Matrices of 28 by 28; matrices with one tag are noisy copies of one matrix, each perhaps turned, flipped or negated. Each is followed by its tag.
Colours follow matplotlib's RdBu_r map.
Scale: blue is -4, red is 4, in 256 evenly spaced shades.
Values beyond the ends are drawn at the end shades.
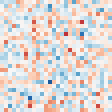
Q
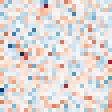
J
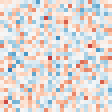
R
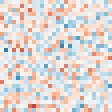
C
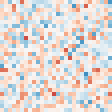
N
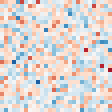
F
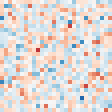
J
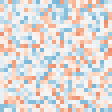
Q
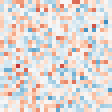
N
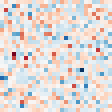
N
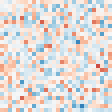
C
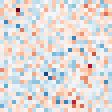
J
